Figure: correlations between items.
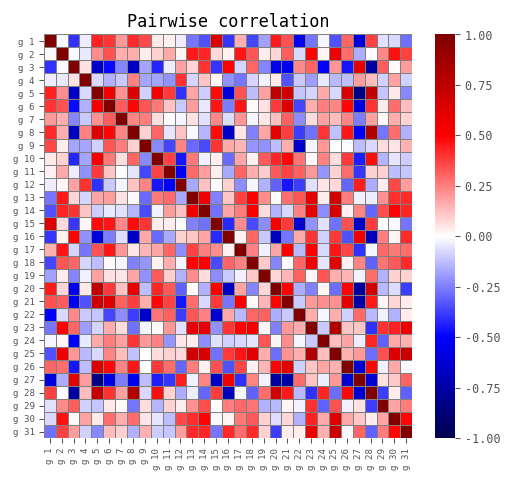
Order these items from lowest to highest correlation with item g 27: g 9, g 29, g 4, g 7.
g 7, g 9, g 29, g 4
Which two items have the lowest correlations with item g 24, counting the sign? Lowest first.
g 3, g 29
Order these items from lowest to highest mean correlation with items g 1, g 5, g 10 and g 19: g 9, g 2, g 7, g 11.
g 9, g 2, g 7, g 11
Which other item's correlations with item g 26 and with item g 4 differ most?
g 21
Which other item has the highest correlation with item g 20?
g 5
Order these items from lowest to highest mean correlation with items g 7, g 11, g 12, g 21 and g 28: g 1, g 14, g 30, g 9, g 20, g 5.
g 14, g 9, g 30, g 1, g 20, g 5
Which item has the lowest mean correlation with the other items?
g 27
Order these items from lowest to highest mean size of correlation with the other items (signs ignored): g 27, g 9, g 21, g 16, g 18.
g 9, g 18, g 16, g 21, g 27
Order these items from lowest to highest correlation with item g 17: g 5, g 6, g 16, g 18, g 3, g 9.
g 3, g 16, g 9, g 18, g 5, g 6
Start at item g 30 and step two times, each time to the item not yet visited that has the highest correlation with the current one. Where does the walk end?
g 23
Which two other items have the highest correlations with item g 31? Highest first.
g 25, g 23
